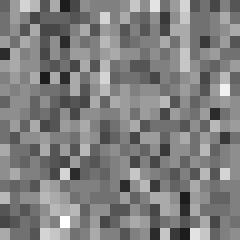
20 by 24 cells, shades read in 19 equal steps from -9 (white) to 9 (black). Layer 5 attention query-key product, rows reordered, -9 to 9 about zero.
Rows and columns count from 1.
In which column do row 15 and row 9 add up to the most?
8
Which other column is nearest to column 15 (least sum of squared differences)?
10
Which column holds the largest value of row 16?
13
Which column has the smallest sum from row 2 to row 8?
11
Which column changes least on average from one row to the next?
12
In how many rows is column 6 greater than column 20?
11
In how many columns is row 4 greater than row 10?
11
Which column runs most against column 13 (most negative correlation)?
20
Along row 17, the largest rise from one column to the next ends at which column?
19
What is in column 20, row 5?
1
